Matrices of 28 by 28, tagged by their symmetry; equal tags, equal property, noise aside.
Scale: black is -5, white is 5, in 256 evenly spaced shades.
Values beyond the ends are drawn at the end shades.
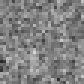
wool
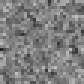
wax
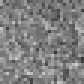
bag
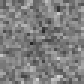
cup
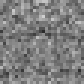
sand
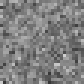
wax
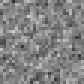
wax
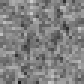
cup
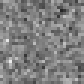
bag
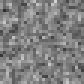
bag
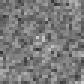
wax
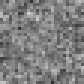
cup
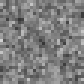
cup
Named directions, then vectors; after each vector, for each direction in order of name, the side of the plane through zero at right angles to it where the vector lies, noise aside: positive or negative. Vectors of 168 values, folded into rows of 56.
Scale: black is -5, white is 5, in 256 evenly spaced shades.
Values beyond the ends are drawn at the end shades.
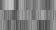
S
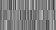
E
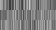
positive, negative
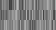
positive, negative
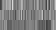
positive, positive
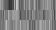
positive, negative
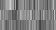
negative, positive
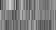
negative, positive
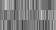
positive, positive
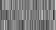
positive, positive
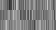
positive, negative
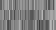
positive, positive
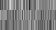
negative, positive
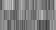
positive, positive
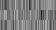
negative, negative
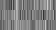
positive, negative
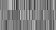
negative, positive
